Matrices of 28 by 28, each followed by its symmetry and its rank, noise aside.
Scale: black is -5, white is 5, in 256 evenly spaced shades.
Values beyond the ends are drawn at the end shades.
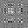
symmetric, rank two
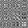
symmetric, rank two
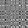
antisymmetric, rank two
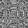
no symmetry, rank four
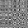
antisymmetric, rank two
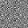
no symmetry, rank four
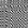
no symmetry, rank two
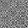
symmetric, rank four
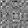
symmetric, rank two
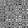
no symmetry, rank three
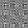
antisymmetric, rank two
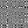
antisymmetric, rank two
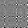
antisymmetric, rank two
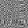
antisymmetric, rank two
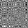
antisymmetric, rank two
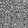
no symmetry, rank four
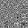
no symmetry, rank four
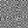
no symmetry, rank three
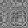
symmetric, rank two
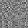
no symmetry, rank four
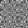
symmetric, rank two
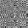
no symmetry, rank four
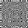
symmetric, rank two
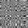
antisymmetric, rank two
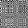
antisymmetric, rank two
